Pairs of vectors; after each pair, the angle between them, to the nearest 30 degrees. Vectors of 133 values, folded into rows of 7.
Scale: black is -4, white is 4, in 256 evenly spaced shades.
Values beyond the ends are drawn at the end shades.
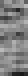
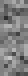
60 degrees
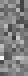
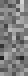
150 degrees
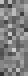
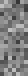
120 degrees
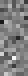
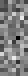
60 degrees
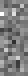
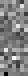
60 degrees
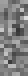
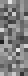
90 degrees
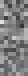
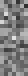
30 degrees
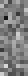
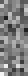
30 degrees
